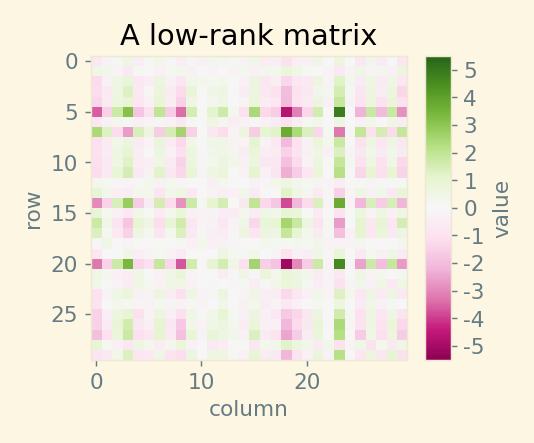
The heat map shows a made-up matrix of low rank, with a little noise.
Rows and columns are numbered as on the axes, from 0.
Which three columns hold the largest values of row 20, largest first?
23, 3, 15
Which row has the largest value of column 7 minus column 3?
7
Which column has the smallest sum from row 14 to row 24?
18
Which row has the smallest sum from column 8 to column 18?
20
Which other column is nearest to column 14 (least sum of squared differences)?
5
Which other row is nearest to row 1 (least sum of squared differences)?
22
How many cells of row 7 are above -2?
28
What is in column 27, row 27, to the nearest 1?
-1
